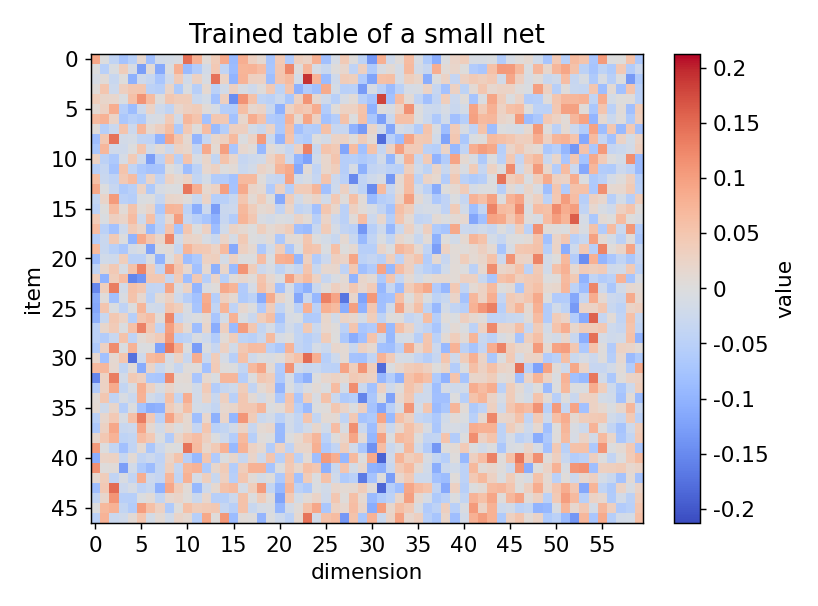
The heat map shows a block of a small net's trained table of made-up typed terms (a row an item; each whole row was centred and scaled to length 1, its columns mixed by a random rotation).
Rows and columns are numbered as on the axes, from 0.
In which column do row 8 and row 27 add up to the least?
11
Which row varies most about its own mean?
24
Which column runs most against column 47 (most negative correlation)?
53
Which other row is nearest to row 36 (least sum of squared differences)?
21
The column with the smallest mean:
37
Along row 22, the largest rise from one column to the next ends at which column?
6
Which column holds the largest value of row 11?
45
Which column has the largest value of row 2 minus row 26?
23
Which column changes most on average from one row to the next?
31
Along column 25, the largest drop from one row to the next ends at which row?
41
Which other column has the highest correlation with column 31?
16
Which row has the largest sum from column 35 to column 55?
15
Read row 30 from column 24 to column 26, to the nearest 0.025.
0.075 -0.05 -0.025
